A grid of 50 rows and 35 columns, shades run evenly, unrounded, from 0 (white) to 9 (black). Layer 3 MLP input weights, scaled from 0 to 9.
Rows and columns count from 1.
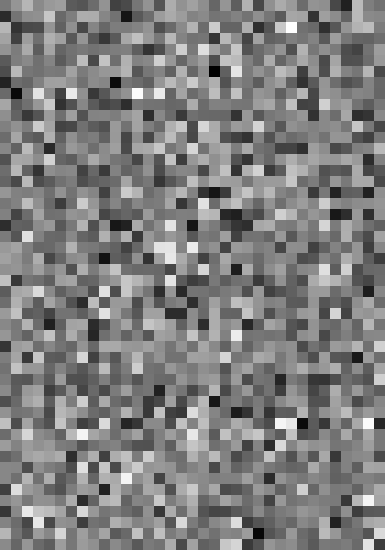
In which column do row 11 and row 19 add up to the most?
17
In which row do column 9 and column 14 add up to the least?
42
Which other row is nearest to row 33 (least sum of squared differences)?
43
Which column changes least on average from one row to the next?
29
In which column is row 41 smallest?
26
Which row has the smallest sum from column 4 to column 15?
9
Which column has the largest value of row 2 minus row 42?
12
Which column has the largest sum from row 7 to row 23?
34
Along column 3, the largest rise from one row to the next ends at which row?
48
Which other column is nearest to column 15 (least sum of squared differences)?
7
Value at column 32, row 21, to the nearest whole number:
3
